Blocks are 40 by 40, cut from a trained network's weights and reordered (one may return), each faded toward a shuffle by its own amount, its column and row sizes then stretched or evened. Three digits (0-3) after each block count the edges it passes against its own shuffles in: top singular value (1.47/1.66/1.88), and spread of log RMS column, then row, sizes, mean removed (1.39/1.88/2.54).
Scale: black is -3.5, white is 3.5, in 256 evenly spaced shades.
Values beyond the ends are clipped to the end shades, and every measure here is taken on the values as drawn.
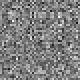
2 1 0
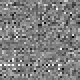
0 0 2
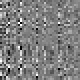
3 3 1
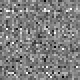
0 1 2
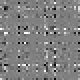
1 3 3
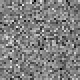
0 0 0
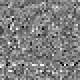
0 0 1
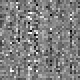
0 2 0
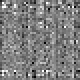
2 1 2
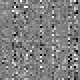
0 3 1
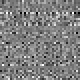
3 0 3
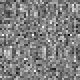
2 0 0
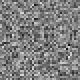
3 0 1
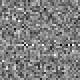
1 0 1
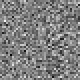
2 1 0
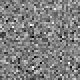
0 0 1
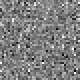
0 1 0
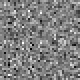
1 2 0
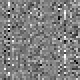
0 3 0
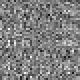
2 1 1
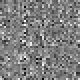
1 2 2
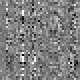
2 3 0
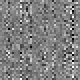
3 3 0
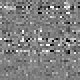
2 1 3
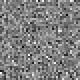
1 0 1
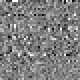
0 1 2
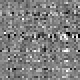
2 1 3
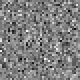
0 0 1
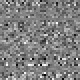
0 0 3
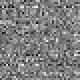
1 0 2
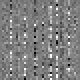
2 3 0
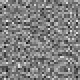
3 2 0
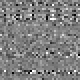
2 0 3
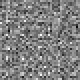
2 1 0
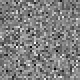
1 1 1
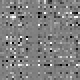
0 3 3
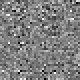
1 1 2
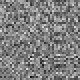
3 0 1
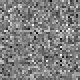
0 1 1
